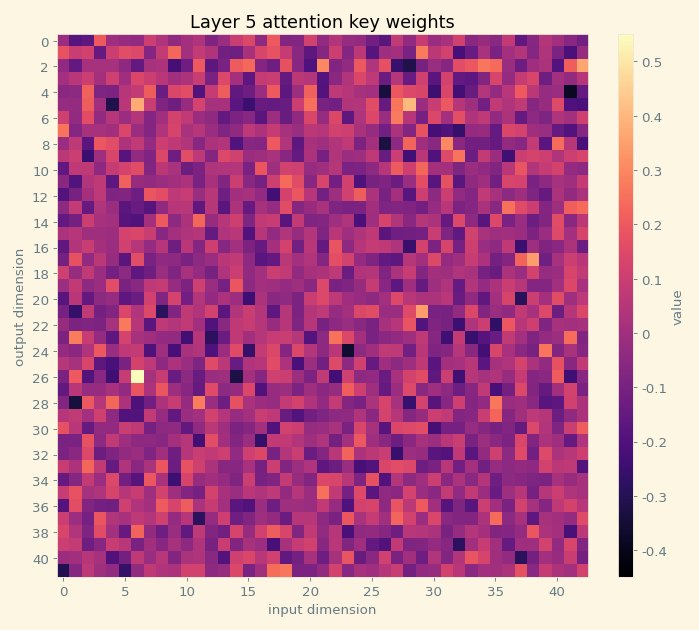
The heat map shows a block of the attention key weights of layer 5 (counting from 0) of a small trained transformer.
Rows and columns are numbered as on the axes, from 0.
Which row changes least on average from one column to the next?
18
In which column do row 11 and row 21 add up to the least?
1
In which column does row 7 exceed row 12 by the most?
0
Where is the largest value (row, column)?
26, 6
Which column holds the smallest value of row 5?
4
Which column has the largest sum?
29
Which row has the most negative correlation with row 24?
27
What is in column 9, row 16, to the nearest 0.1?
-0.1
